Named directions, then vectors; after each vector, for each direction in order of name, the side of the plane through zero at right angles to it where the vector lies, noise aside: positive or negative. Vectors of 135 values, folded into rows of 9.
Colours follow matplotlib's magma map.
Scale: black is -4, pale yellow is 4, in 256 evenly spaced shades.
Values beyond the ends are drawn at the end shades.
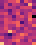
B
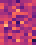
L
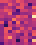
negative, negative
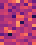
positive, negative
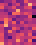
positive, positive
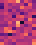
positive, negative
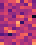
positive, negative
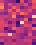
negative, positive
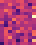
negative, negative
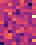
negative, negative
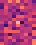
positive, negative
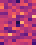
negative, positive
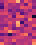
positive, negative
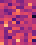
positive, positive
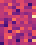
negative, negative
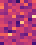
negative, positive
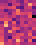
positive, positive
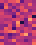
positive, negative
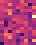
negative, negative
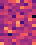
positive, negative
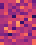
positive, negative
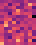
positive, positive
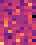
positive, positive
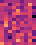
positive, positive
